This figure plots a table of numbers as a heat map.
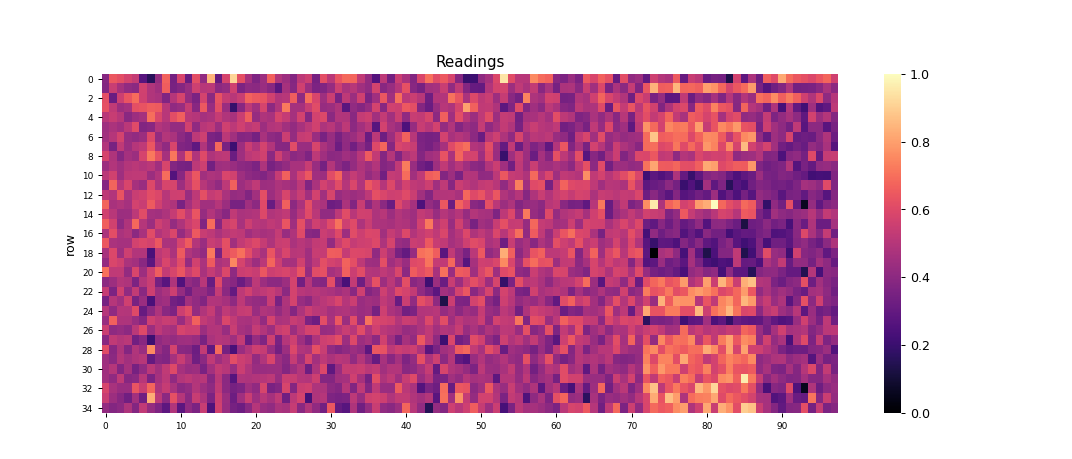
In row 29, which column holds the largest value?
77
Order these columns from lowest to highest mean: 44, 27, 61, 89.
89, 44, 27, 61
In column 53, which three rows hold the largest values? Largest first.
0, 18, 19
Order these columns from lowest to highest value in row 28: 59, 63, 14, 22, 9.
14, 59, 22, 63, 9
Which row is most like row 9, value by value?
6
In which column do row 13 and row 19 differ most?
81
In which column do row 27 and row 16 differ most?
83
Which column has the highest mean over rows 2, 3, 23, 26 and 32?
85
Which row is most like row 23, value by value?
27
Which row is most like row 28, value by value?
7
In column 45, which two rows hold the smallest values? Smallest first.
23, 27
